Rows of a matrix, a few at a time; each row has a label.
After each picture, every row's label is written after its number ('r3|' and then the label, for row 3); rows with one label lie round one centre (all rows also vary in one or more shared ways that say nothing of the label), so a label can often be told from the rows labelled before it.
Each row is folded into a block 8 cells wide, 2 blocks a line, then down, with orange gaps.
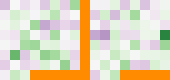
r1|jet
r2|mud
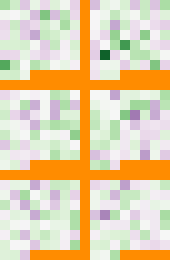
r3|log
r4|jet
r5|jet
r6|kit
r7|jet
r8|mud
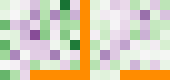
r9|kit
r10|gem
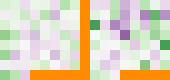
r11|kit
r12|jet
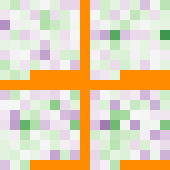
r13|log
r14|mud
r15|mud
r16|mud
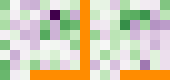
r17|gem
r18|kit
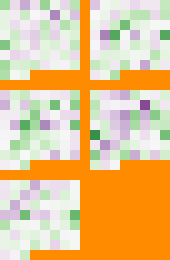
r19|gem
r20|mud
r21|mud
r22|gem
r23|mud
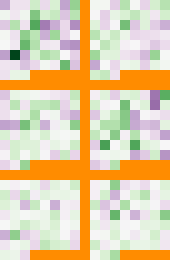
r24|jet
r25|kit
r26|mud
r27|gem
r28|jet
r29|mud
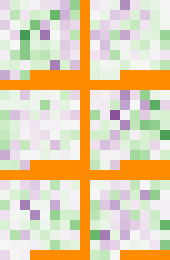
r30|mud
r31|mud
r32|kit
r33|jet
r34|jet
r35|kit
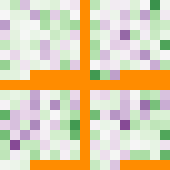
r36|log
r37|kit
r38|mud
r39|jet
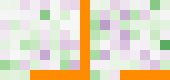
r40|log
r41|kit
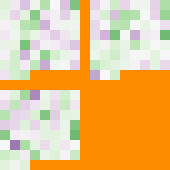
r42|gem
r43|mud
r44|mud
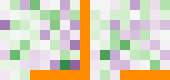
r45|log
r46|jet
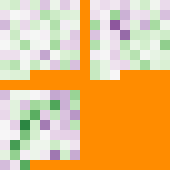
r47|log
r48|jet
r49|mud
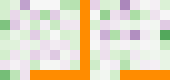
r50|kit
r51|mud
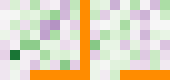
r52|jet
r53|gem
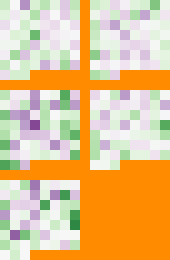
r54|gem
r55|kit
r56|kit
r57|mud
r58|mud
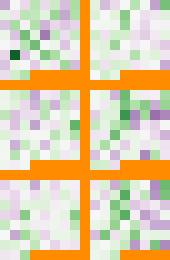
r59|jet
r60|gem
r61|mud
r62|kit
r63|mud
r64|gem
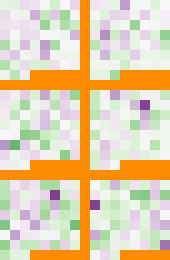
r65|log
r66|mud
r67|jet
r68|gem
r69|gem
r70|log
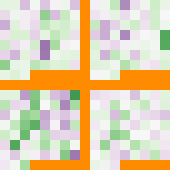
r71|log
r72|mud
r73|gem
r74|jet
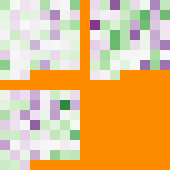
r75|gem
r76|log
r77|jet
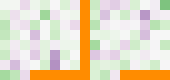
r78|kit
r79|gem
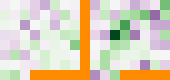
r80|jet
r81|mud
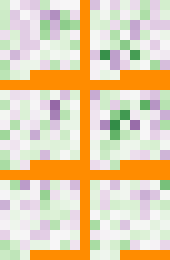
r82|gem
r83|jet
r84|gem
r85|mud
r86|log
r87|gem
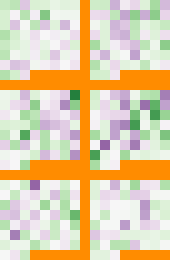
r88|kit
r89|log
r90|gem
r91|log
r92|mud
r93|gem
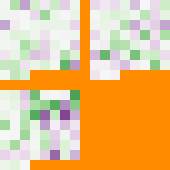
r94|log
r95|jet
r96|kit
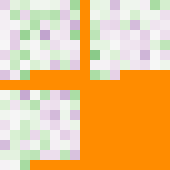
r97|mud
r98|kit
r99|gem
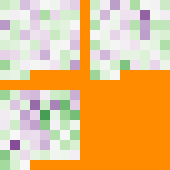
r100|log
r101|gem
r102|log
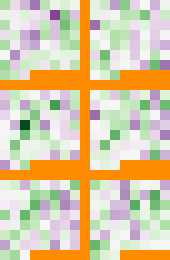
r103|gem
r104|log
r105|mud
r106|log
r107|kit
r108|log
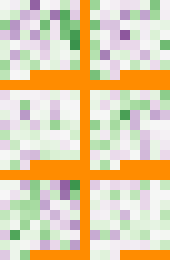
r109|mud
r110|kit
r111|jet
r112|kit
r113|gem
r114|jet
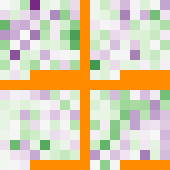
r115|mud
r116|log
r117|jet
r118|kit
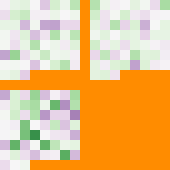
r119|jet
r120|gem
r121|jet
